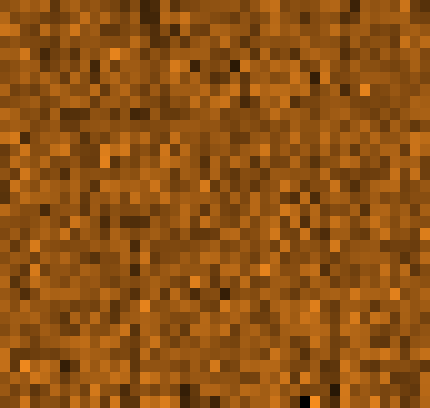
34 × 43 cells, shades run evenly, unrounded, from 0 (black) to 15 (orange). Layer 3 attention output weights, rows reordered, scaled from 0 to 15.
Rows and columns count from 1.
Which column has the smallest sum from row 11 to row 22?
9
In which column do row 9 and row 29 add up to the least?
30
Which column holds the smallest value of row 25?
23
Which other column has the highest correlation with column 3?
17
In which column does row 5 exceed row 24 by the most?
12
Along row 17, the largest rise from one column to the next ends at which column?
31
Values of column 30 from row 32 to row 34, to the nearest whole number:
6 10 6
